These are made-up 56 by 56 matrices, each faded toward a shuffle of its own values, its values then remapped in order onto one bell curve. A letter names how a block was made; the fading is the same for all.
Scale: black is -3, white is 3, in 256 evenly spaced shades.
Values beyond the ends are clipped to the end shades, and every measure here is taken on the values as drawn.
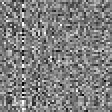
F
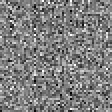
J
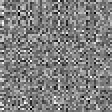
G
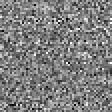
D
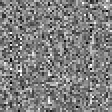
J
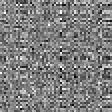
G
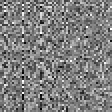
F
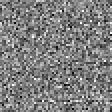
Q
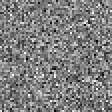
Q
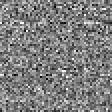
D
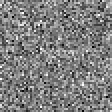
Q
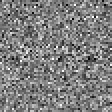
D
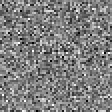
D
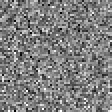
Q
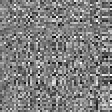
G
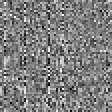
F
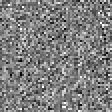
J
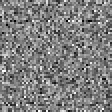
D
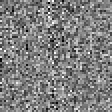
J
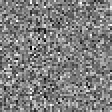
J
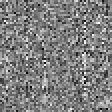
J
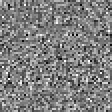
D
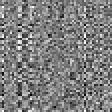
G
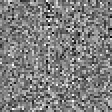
J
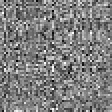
F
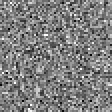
Q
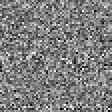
D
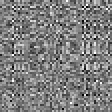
G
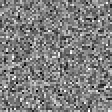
Q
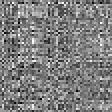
G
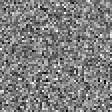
Q
